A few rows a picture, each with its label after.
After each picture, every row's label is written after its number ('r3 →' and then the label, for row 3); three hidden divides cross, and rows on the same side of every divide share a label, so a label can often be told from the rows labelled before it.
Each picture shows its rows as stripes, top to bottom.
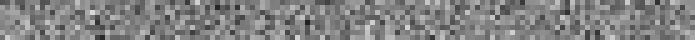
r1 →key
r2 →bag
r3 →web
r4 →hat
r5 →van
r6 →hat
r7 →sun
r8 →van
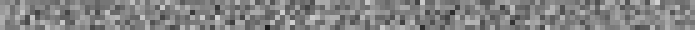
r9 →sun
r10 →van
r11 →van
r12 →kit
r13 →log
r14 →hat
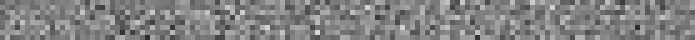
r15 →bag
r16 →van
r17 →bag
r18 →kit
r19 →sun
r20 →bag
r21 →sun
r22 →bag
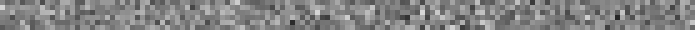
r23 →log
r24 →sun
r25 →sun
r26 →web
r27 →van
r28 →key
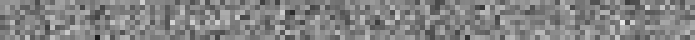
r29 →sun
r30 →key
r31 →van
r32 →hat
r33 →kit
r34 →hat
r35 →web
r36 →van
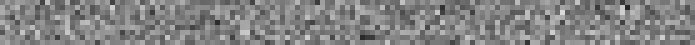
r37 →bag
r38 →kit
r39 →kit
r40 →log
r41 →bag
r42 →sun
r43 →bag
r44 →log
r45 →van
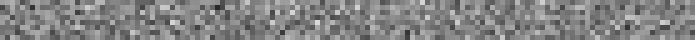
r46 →web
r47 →bag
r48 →web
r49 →key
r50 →kit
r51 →van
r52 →web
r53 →log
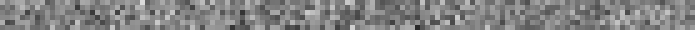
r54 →sun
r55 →sun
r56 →kit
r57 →kit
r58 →hat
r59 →hat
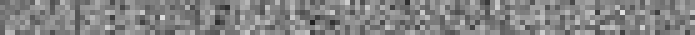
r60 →web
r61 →web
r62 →sun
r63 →bag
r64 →bag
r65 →sun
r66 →bag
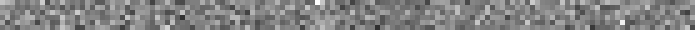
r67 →sun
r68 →log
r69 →hat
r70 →sun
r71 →kit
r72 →web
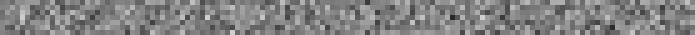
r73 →key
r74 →van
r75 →van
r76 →van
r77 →sun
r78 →log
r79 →key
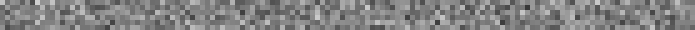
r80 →key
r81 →van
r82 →kit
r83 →sun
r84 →bag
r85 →hat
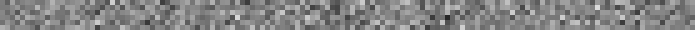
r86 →hat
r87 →key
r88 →van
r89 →kit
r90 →bag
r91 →van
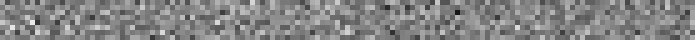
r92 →kit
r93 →sun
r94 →web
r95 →hat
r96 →kit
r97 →web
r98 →bag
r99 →sun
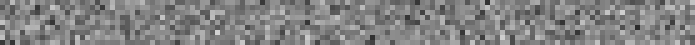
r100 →sun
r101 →hat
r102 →hat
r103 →web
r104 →sun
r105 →bag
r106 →log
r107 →log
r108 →key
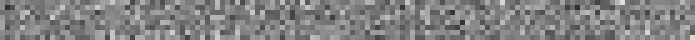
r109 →kit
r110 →log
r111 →van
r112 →hat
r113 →log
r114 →sun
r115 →log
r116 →kit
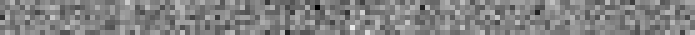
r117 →van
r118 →key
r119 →hat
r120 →van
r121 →key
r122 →bag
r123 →van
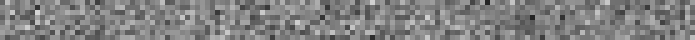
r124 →van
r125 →kit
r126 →bag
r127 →key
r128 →bag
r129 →hat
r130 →sun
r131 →hat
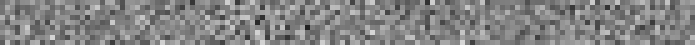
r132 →sun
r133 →web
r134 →bag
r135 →web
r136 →kit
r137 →van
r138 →van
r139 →hat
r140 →bag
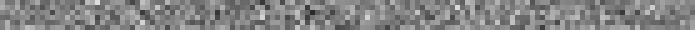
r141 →log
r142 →hat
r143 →bag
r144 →van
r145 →sun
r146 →hat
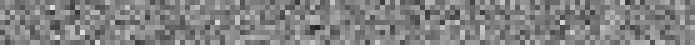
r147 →kit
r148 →hat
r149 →web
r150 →sun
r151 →kit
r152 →bag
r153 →van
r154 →van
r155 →log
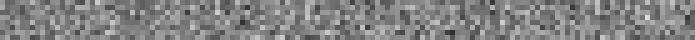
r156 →log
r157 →key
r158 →log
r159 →log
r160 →kit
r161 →key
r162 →sun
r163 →van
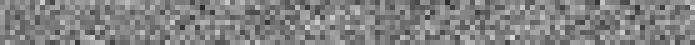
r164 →sun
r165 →van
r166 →key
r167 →sun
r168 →kit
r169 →log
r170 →kit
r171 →van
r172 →web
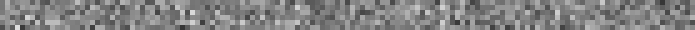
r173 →van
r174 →bag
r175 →key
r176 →hat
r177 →bag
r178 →log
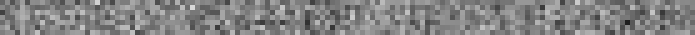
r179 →bag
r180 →hat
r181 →van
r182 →van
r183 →sun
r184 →van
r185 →bag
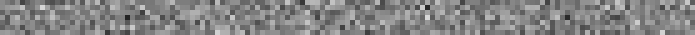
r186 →log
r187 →sun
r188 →key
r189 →key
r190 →log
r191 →kit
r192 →log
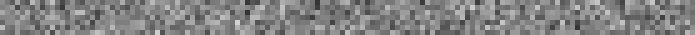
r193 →key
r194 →bag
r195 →hat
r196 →van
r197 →kit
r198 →kit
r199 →web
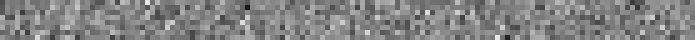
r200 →hat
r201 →hat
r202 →key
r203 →log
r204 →web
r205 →log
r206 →sun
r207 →web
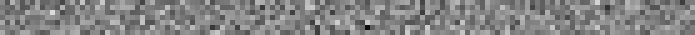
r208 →key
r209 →log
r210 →key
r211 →sun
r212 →sun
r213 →key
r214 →hat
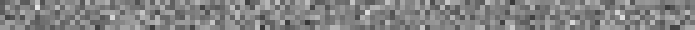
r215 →key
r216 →bag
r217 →sun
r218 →kit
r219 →van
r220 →sun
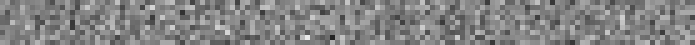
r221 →web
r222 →bag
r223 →sun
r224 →kit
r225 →kit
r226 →kit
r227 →sun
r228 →key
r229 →web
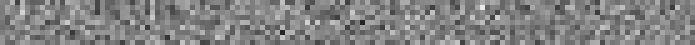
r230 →van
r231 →van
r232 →van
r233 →key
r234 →web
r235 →hat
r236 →log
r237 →hat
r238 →key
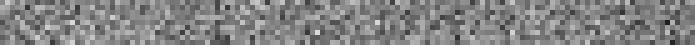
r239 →van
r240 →bag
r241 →web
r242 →kit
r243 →bag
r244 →van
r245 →sun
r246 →bag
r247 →web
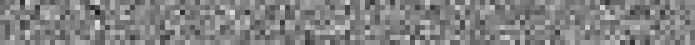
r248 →log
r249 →hat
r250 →van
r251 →van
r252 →log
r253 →log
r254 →sun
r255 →hat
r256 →van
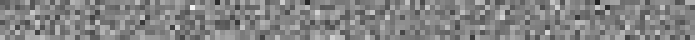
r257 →van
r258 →key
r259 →sun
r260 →kit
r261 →bag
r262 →bag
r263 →kit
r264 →sun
